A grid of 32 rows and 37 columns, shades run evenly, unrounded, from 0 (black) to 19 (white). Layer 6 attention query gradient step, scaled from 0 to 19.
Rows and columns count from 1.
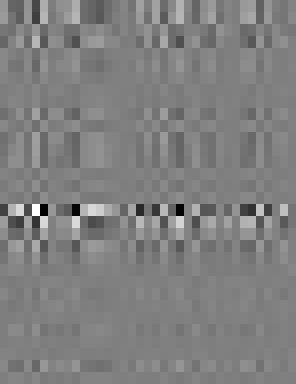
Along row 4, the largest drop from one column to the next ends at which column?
6
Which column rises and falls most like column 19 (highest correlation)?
35
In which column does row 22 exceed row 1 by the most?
5
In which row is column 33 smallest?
19
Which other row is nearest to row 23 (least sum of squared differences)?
32
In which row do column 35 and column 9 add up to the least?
18
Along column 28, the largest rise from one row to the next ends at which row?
3
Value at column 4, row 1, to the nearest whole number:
11
